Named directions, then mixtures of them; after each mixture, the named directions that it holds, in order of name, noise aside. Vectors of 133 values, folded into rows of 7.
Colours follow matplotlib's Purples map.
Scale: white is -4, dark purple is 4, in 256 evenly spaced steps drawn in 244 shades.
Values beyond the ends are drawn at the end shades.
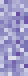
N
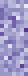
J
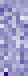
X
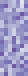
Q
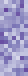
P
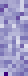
Q, X.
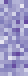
N, P.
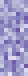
N.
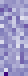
X.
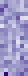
Q, X.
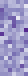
J.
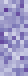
P.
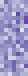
N.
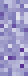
J, N.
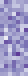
J, N.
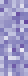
N, Q.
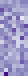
X.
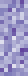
Q, X.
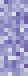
N.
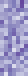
Q.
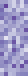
J, Q.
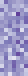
N.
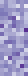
J.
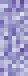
Q.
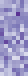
N, P.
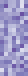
Q.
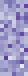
J, N.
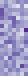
J.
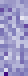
X.
